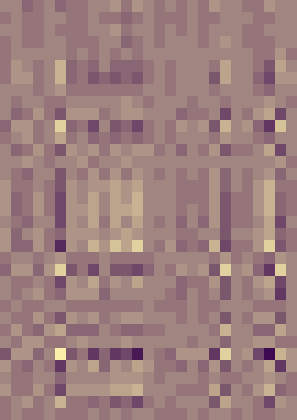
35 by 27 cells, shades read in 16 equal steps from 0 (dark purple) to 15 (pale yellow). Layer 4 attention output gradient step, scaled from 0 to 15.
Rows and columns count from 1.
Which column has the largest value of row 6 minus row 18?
6
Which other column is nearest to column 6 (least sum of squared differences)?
21
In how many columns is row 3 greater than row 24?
8
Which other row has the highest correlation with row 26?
2
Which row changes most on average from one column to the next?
30
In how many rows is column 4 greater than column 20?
10
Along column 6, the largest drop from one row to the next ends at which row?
31
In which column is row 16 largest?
25
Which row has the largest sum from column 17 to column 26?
23
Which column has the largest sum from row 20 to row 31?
27
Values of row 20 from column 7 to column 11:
9 9 9 8 9
